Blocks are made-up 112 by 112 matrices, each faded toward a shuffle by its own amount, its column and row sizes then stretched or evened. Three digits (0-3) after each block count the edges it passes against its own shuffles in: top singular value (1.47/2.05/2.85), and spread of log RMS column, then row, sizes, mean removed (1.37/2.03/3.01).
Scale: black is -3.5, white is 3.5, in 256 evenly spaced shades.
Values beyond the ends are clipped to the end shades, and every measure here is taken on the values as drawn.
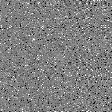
2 1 1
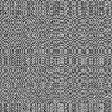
3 1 2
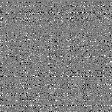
1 2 3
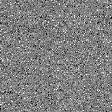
1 1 1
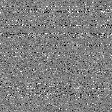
0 0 3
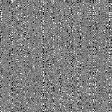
2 3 0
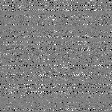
1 1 3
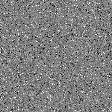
0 0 1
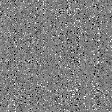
1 2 1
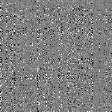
0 3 2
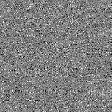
2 0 2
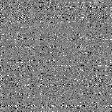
0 2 3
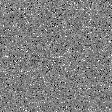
0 0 2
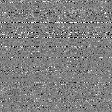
2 0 3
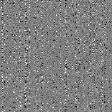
1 3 1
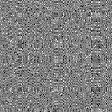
3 2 0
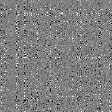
2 3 2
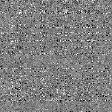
1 2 3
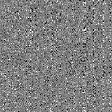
2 2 0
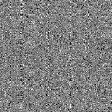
2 2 1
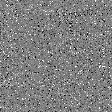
0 1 1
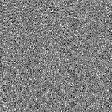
2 1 0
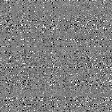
0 2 3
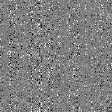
1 3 1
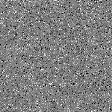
1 0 1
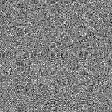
2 0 0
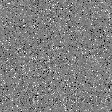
1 1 0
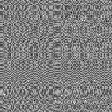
3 1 1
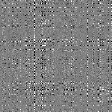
2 3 3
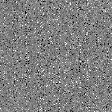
1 2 0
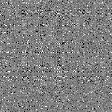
2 1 2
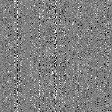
2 3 0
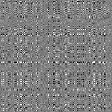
3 3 3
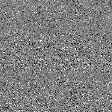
0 1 2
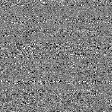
1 1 3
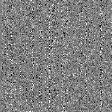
1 3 0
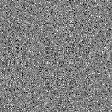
2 1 0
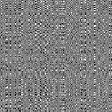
3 3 2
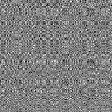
3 0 2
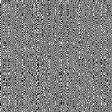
3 3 0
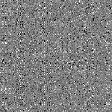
2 2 1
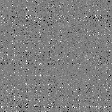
1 2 2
